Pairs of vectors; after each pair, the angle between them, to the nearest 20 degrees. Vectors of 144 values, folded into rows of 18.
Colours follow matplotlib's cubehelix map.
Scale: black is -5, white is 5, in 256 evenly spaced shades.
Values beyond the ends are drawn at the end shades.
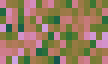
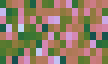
160 degrees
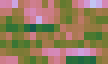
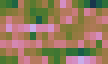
160 degrees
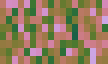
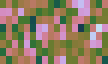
80 degrees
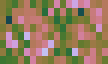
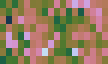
20 degrees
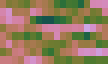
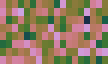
60 degrees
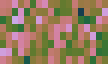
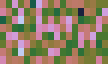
40 degrees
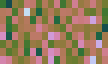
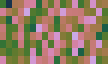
40 degrees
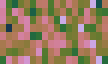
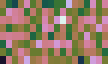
60 degrees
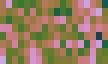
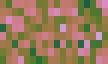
140 degrees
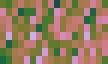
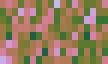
160 degrees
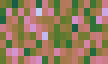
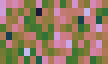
140 degrees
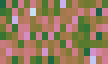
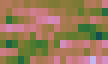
80 degrees
